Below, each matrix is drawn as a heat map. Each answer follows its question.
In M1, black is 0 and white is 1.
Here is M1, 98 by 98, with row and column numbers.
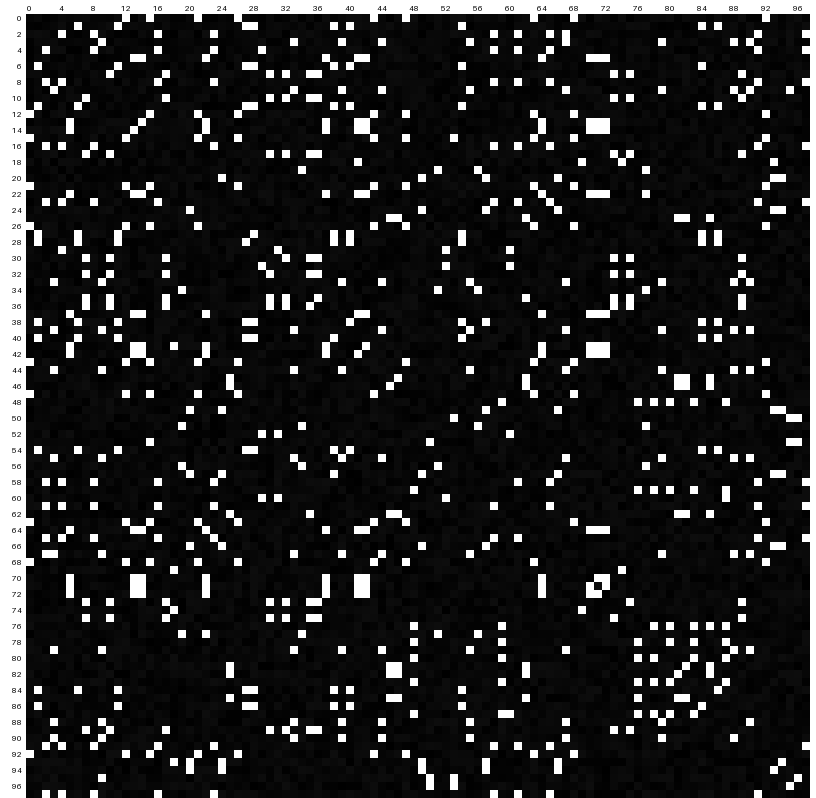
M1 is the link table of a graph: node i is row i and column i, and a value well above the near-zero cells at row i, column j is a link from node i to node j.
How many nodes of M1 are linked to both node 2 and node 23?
8
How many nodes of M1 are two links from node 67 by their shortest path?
10
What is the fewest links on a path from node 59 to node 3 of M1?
7
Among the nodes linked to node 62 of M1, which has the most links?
node 35
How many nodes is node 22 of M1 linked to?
11
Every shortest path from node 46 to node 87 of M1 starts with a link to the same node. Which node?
node 85
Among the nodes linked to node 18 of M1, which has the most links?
node 41
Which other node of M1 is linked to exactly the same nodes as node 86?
node 6
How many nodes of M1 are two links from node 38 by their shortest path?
6
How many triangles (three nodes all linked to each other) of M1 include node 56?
6
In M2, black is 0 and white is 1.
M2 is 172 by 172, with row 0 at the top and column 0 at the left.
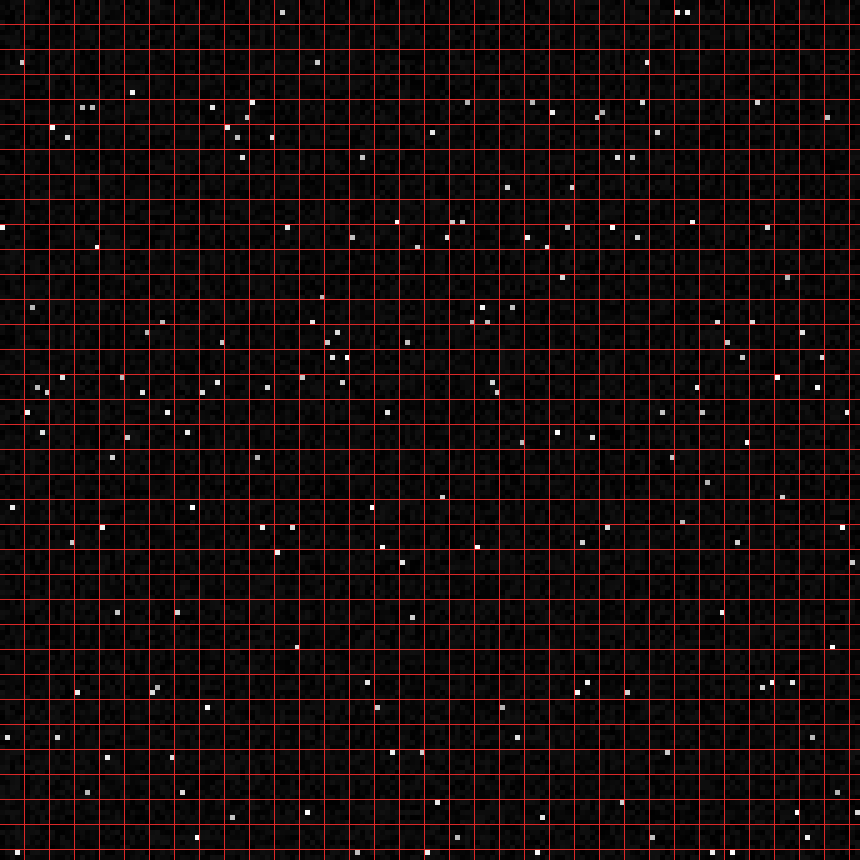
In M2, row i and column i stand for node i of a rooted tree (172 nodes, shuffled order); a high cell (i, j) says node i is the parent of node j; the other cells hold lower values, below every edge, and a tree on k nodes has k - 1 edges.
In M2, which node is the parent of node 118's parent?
160
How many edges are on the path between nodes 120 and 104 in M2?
6
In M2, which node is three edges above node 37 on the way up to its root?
18
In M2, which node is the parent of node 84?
150
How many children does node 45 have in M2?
5
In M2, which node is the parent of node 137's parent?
101
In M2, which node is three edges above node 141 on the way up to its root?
162
